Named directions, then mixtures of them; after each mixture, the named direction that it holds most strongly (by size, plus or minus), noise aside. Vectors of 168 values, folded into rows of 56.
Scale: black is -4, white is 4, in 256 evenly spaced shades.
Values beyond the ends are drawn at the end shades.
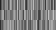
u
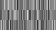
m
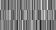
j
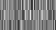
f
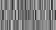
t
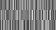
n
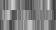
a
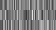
n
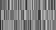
u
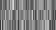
n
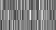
m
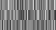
m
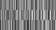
n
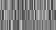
t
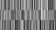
j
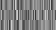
t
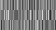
n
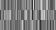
j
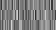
t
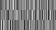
n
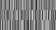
n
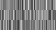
f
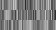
t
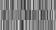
f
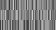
n
